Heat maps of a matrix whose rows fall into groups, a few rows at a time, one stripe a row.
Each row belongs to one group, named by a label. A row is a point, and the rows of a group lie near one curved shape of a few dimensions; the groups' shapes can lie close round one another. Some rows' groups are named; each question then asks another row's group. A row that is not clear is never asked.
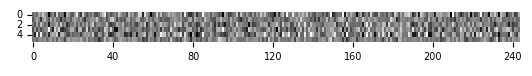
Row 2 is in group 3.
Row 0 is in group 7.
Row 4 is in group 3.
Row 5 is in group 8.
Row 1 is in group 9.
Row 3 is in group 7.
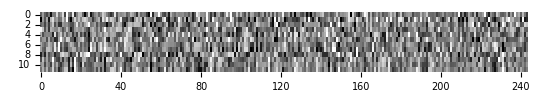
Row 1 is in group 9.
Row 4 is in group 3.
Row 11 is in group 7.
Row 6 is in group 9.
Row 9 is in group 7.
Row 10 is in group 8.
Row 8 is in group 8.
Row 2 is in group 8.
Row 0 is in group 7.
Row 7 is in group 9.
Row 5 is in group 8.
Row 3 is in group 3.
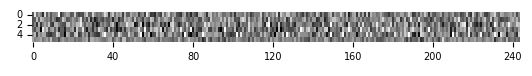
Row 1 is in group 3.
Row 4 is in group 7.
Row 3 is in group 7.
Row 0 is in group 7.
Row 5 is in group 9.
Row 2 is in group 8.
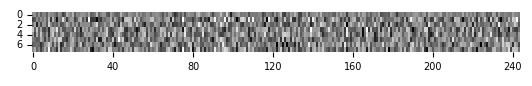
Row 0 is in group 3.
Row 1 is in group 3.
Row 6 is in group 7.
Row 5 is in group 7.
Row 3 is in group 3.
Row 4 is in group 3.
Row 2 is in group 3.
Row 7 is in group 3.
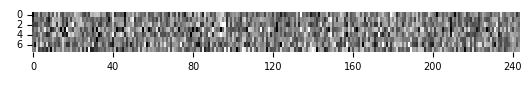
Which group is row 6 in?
3
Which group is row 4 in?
8
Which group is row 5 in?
3
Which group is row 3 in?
7
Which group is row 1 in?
8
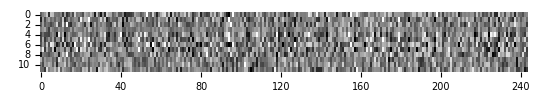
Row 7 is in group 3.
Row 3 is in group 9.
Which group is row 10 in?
3
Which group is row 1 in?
3
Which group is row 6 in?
7
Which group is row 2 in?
7
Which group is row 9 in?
3
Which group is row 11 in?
9
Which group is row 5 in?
3
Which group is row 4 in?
9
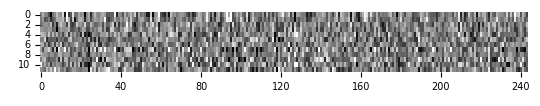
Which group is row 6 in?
3
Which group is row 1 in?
7
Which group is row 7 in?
3
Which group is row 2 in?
7
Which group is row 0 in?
7
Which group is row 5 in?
9
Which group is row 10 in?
8
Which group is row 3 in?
7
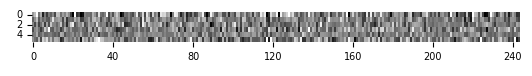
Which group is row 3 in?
7
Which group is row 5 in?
9
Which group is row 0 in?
8
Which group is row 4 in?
9
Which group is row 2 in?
7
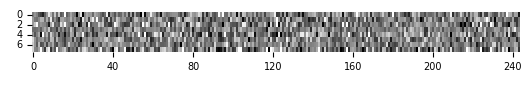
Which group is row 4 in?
7
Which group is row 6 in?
3
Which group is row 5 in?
3
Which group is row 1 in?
9
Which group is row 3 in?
3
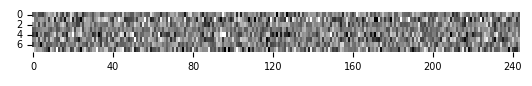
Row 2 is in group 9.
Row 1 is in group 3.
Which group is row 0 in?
7
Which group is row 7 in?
3
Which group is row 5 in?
9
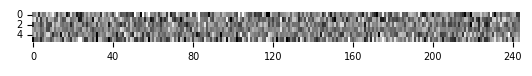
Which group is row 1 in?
3
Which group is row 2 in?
8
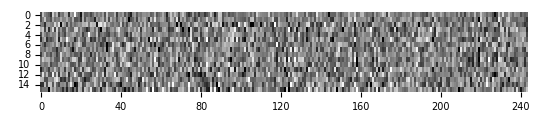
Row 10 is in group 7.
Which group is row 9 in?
7
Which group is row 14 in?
3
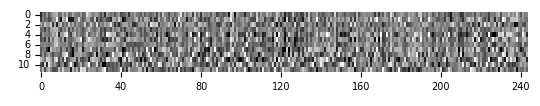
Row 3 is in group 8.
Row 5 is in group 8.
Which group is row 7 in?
7
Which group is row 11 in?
3
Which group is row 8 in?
7
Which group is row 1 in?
7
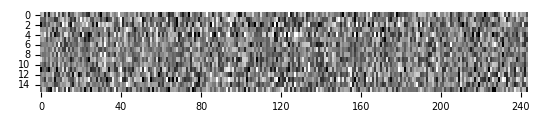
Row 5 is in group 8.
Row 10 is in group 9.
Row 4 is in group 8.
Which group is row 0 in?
3
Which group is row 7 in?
3
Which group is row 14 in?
7
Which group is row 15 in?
7
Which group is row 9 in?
3
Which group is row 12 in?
7
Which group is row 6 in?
9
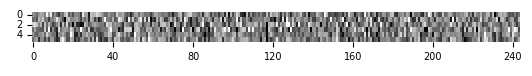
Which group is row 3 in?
3
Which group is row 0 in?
9
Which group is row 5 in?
9
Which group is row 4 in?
8
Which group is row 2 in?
8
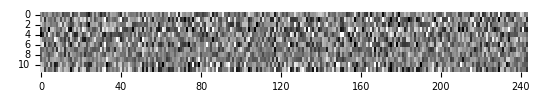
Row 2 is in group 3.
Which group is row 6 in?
3
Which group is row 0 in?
3
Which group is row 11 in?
3
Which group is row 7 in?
9
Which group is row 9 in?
9
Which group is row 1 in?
3
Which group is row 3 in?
9
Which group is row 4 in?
3
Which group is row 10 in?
8
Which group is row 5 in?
8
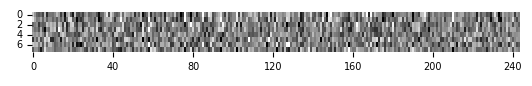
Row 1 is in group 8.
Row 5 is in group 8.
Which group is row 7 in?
7
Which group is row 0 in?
8
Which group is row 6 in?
8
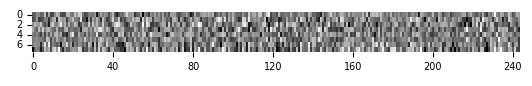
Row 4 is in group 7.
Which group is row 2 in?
7
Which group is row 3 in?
9
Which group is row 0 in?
8
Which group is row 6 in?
7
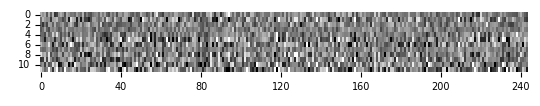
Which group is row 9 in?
3
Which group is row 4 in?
8
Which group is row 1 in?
8
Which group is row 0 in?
8
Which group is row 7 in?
3
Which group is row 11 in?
9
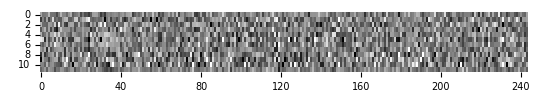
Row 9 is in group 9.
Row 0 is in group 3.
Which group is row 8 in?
3
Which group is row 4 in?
9
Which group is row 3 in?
8
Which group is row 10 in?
7
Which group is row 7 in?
8
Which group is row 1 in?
8
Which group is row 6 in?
9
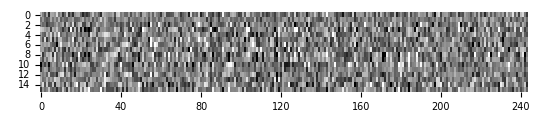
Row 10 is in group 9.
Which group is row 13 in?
9
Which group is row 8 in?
3
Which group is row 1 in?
9
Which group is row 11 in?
9
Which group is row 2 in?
7
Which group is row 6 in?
7
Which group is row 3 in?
8
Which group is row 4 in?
9
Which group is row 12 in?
7
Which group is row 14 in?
3
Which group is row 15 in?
3
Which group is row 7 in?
3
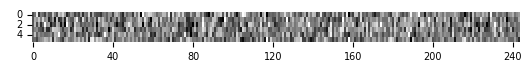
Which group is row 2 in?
7
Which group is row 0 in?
9
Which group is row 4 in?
7
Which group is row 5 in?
9
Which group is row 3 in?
8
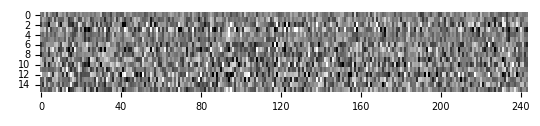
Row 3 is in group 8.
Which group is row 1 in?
8
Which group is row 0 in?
3
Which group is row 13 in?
7
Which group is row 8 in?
9
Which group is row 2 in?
7
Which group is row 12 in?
9
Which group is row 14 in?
3
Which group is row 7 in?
7
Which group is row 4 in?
8
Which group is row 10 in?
3
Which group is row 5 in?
8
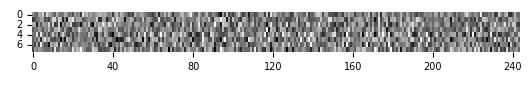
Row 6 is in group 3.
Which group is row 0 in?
9
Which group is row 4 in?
3
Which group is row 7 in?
3
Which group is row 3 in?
9
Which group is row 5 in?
7
